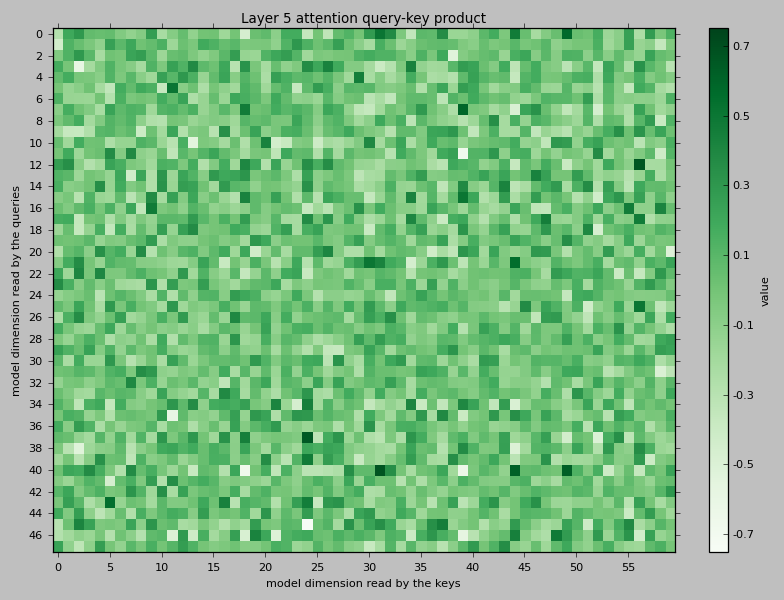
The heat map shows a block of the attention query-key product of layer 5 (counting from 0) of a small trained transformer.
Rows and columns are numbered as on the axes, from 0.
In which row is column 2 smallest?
3
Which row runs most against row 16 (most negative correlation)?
13
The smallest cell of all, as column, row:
24, 45
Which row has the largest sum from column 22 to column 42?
25
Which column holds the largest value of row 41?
11
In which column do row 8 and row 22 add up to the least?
34
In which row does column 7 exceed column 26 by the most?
40
